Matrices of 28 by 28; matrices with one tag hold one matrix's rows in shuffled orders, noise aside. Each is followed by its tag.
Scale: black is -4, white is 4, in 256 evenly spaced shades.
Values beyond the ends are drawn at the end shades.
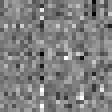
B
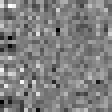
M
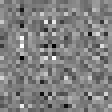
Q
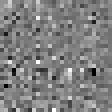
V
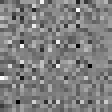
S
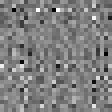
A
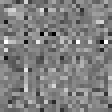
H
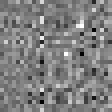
B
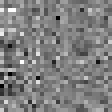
M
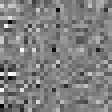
M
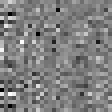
M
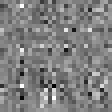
Q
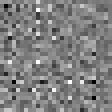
V
